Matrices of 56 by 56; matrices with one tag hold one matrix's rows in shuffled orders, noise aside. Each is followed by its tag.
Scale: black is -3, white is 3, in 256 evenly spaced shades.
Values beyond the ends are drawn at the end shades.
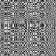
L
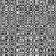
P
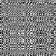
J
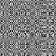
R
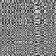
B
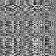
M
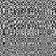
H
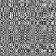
R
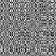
R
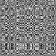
P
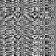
M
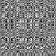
P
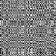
J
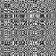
L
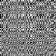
J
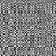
H
